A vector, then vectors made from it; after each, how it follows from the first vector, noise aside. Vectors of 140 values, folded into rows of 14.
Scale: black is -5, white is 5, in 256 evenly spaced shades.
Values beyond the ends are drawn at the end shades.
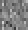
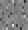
wrapped around, partly zeroed.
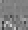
negated, partly zeroed.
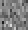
negated.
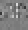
wrapped around, partly zeroed.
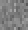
wrapped around, shrunk.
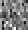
negated, scaled up.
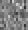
reversed, negated.
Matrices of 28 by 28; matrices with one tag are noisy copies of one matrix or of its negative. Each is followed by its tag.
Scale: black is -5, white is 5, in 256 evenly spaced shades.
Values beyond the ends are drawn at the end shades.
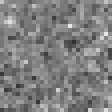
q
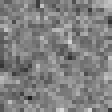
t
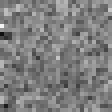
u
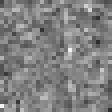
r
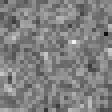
q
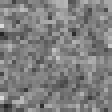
u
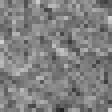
t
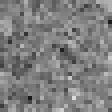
t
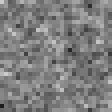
r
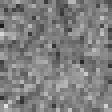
u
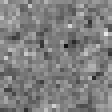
q
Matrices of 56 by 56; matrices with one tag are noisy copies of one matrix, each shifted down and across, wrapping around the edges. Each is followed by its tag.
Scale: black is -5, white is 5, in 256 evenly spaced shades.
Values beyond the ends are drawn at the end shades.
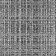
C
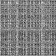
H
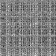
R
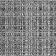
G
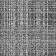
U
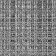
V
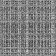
H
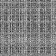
R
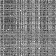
U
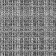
R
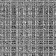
V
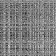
C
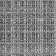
R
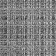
G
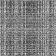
U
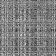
G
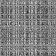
G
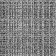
C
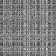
G
